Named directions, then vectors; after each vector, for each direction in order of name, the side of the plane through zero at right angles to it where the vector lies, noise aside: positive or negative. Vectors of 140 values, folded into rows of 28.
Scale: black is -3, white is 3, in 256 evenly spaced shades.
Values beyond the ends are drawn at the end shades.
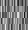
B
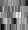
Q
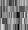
negative, negative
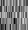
negative, positive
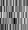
negative, positive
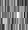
positive, positive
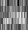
positive, positive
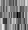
negative, negative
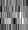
negative, positive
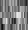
positive, positive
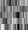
negative, negative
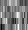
positive, positive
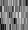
negative, positive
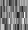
negative, negative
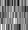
positive, negative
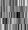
negative, negative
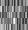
positive, negative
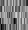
negative, positive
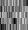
negative, positive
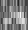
positive, positive
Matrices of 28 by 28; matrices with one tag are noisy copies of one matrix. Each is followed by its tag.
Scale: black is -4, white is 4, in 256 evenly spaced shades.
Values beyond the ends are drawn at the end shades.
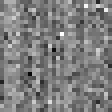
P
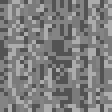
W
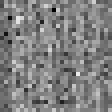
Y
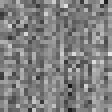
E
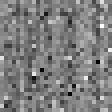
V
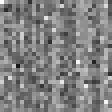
V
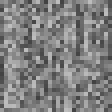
P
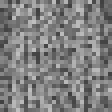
Y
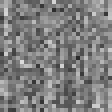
E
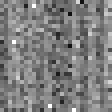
W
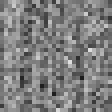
P
